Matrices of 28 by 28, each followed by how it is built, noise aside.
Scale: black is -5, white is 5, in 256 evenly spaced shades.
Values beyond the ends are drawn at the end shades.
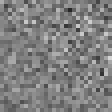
upper triangular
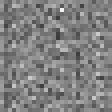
repeating rows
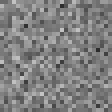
repeating rows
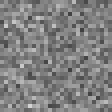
repeating rows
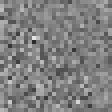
lower triangular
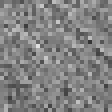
Toeplitz
